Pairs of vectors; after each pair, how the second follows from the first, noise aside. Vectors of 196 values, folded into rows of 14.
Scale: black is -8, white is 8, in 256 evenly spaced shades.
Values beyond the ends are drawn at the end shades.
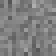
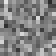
wrapped around, negated, scaled up.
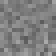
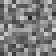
wrapped around, scaled up.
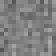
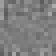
reversed, negated, partly zeroed.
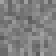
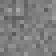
reversed, negated, partly zeroed.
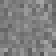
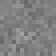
wrapped around, shrunk.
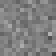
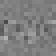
reversed, negated, partly zeroed.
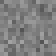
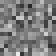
wrapped around, scaled up.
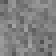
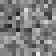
wrapped around, scaled up.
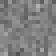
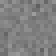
negated, shrunk.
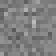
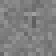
negated, shrunk.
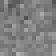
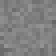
wrapped around, shrunk.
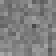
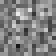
wrapped around, scaled up.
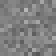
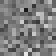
negated, scaled up.
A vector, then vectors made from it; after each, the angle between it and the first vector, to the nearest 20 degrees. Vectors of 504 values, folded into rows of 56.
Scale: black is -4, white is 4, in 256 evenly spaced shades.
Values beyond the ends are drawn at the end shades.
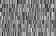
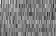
120 degrees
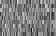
160 degrees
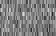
140 degrees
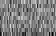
120 degrees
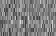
100 degrees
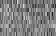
120 degrees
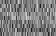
120 degrees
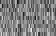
40 degrees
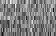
60 degrees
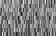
100 degrees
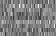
100 degrees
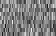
40 degrees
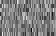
160 degrees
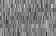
60 degrees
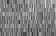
120 degrees
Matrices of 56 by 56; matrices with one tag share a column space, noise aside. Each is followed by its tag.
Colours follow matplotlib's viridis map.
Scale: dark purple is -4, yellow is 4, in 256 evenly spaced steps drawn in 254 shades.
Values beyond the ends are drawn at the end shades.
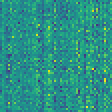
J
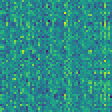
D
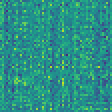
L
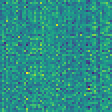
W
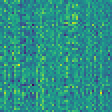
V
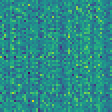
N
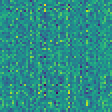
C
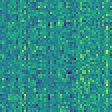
D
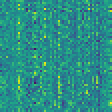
C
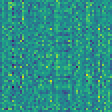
L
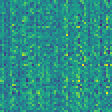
V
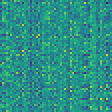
W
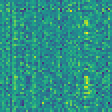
C
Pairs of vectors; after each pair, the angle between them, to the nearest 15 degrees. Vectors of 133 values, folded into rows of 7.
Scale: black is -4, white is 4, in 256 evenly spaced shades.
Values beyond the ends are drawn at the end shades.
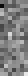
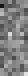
15 degrees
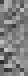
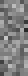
75 degrees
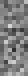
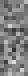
15 degrees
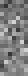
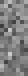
150 degrees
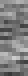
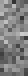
105 degrees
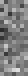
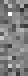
120 degrees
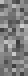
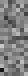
90 degrees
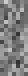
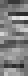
90 degrees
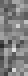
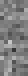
135 degrees
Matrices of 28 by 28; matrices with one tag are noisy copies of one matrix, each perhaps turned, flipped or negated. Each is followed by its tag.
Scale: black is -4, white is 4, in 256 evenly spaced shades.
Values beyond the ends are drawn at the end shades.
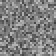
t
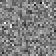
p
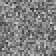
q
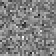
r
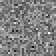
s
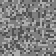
r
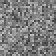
s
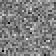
q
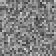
q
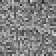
t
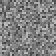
q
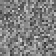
t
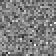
r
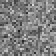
t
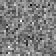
q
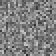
p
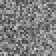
t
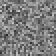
r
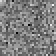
q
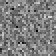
r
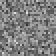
r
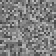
p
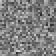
r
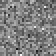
t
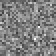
q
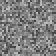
q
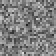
p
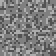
q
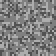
q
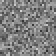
q
